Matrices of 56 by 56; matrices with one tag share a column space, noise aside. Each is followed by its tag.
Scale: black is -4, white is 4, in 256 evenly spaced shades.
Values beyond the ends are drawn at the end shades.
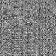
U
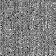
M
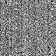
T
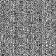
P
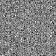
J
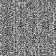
M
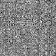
U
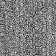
M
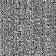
T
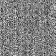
U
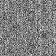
P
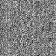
P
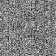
P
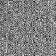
P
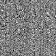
U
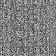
T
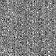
T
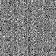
T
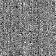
M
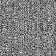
M
